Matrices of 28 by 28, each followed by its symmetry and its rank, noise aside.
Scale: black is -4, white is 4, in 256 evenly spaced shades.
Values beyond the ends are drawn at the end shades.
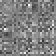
symmetric, rank four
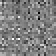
antisymmetric, rank four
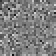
symmetric, rank six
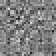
symmetric, rank four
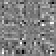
antisymmetric, rank four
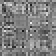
antisymmetric, rank four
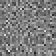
no symmetry, rank six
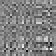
no symmetry, rank four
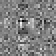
antisymmetric, rank four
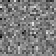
no symmetry, rank six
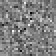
antisymmetric, rank eight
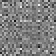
no symmetry, rank four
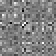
symmetric, rank four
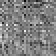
antisymmetric, rank four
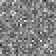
symmetric, rank six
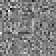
antisymmetric, rank six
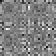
symmetric, rank four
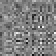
antisymmetric, rank four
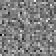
antisymmetric, rank eight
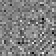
symmetric, rank six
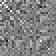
symmetric, rank six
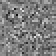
no symmetry, rank eight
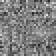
no symmetry, rank eight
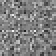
no symmetry, rank six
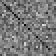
symmetric, rank six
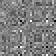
symmetric, rank four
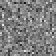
antisymmetric, rank eight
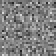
antisymmetric, rank six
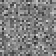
antisymmetric, rank eight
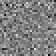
no symmetry, rank eight
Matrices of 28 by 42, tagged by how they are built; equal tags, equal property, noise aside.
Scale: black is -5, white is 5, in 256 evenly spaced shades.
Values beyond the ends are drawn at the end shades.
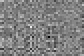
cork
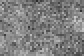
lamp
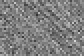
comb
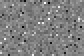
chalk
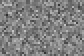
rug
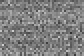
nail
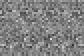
rug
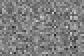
cork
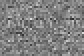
cork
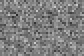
rug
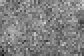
lamp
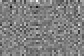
cork
